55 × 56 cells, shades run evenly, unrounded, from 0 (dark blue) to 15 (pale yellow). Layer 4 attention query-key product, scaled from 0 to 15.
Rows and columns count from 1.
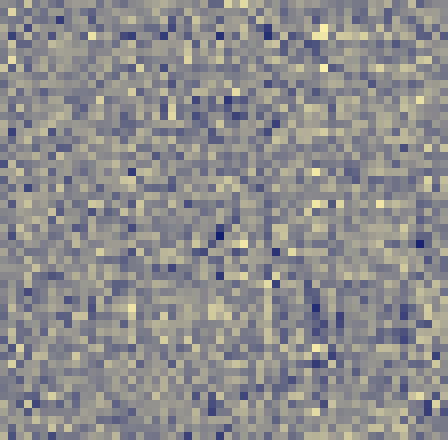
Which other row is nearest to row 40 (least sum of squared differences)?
19
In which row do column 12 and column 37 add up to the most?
32
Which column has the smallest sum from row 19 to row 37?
28
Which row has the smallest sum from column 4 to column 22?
4
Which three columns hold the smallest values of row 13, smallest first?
29, 25, 31
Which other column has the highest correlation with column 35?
30
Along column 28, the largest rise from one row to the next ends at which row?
6
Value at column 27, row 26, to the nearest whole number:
7
